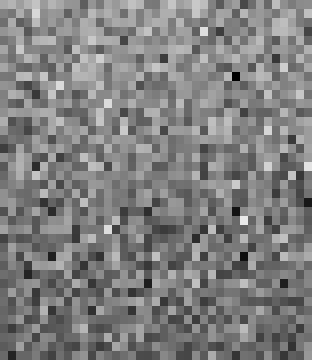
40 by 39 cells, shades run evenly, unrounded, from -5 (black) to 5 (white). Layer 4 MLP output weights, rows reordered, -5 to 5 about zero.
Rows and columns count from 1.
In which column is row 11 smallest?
5
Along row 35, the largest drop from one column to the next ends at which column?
7
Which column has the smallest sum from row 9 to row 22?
30
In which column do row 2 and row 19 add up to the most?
39
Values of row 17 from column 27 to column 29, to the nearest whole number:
-1 0 -1
